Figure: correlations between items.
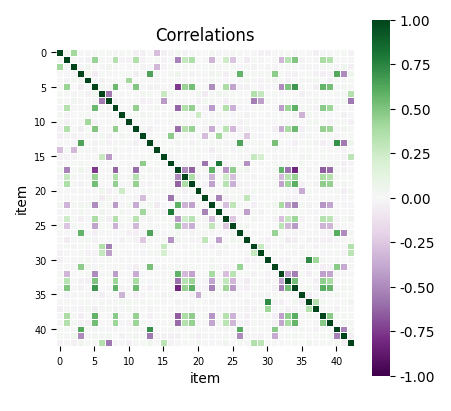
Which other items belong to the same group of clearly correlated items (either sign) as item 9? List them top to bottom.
20, 35
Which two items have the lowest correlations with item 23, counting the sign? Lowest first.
21, 27
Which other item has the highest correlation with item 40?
13
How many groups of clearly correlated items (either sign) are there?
8
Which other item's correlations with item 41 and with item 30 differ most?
36
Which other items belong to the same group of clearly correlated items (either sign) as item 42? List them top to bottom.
6, 7, 15, 28, 29
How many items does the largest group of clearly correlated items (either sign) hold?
15
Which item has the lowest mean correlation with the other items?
17
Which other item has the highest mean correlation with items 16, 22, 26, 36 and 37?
30
